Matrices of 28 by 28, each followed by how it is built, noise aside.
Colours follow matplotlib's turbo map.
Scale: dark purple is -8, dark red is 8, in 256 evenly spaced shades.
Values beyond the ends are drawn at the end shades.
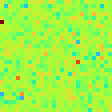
sparse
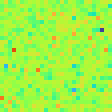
sparse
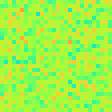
repeating rows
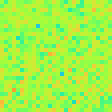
Hankel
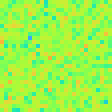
Hankel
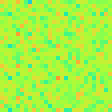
repeating rows
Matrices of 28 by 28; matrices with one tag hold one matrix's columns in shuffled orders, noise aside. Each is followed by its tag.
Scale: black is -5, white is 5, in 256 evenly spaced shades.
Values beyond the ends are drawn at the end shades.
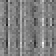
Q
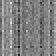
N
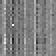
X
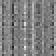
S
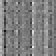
N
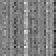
N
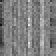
Q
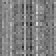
S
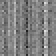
N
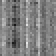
Q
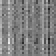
X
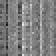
S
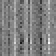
X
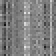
S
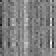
Q
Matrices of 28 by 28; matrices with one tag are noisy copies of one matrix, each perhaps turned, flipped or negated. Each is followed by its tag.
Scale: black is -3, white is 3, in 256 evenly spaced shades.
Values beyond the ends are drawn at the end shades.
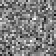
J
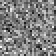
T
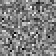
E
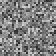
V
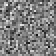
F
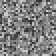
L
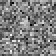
V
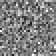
F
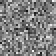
V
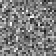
F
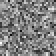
E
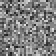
T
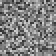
L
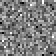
E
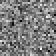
E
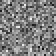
V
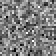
L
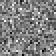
J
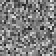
L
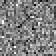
F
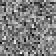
V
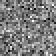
E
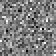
V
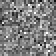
T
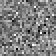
J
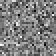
J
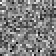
V
